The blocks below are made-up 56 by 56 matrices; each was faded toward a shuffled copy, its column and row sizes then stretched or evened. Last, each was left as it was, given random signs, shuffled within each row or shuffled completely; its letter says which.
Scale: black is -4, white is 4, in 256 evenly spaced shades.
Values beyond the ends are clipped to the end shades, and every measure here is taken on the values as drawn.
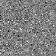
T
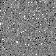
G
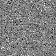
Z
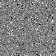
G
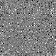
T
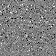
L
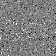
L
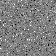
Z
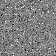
Z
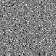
T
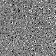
G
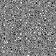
T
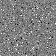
Z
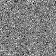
L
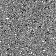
Z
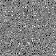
T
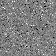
Z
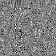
T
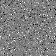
L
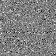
L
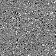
G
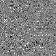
T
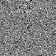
T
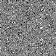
G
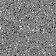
L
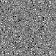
T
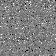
L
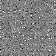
T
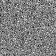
Z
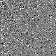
G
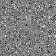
T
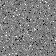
Z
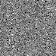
G
